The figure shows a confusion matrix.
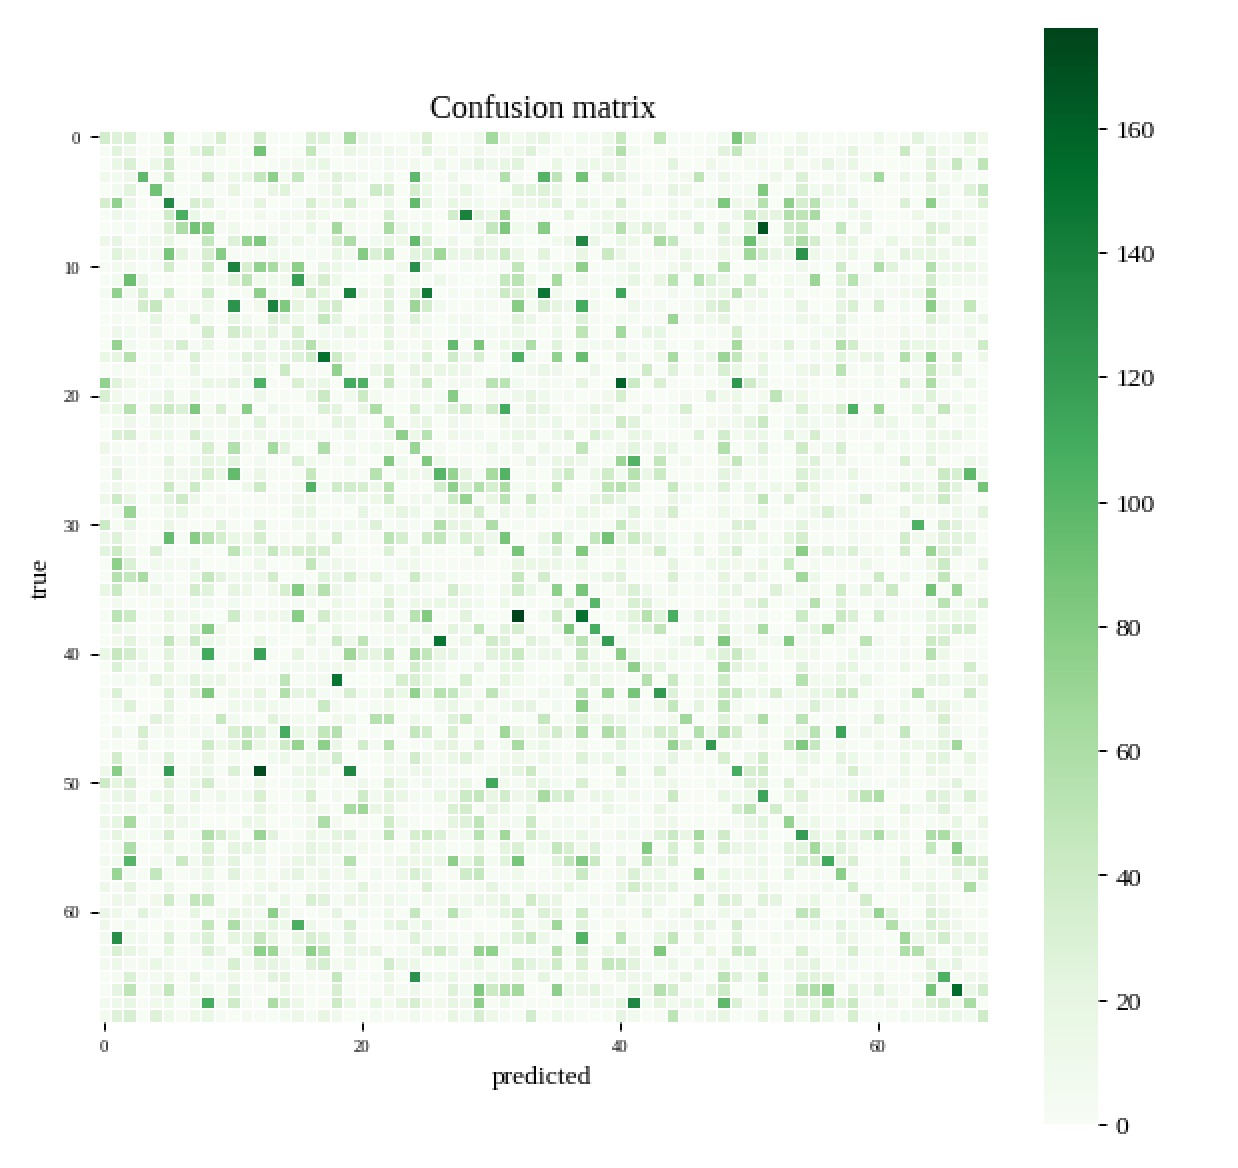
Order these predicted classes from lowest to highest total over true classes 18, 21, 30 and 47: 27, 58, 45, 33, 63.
33, 45, 27, 58, 63
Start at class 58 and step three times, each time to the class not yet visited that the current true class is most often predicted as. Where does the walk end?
48
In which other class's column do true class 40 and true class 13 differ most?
10
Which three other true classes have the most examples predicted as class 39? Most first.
31, 43, 46
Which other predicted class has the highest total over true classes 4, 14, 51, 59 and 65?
24
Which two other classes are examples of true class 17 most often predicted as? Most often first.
32, 37
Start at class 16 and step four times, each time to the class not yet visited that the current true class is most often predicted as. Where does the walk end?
37
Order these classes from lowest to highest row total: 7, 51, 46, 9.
51, 9, 7, 46
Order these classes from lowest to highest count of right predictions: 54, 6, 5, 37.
6, 54, 5, 37
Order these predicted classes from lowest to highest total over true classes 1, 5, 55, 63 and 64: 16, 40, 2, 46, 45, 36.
45, 36, 46, 2, 40, 16
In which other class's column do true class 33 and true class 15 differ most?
1
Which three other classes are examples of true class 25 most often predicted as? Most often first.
41, 22, 40
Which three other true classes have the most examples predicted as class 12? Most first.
49, 40, 19
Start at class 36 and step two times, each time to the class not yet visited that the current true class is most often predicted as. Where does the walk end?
8
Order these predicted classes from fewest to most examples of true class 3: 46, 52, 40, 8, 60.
52, 40, 8, 46, 60
